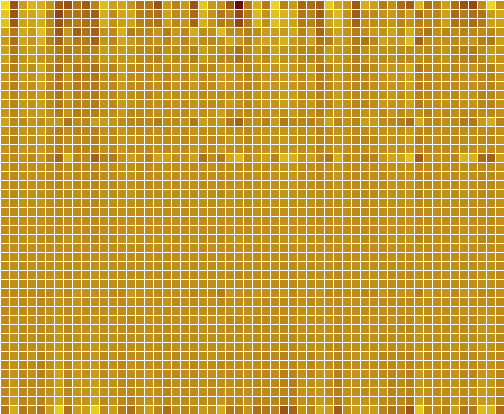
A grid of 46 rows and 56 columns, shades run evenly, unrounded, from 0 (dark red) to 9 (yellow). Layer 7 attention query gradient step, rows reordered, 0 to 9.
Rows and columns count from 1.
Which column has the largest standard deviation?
27
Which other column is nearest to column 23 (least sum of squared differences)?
12
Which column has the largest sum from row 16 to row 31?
46
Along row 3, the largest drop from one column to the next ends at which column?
2
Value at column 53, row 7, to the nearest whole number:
5
